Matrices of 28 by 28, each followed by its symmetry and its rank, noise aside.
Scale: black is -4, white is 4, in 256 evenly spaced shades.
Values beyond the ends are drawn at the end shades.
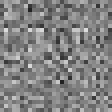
no symmetry, rank four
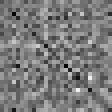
symmetric, rank four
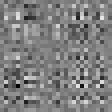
no symmetry, rank two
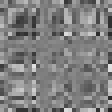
symmetric, rank two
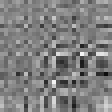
symmetric, rank two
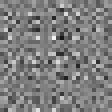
no symmetry, rank four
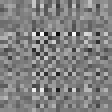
no symmetry, rank two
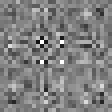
symmetric, rank three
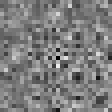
symmetric, rank four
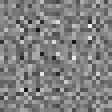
antisymmetric, rank four
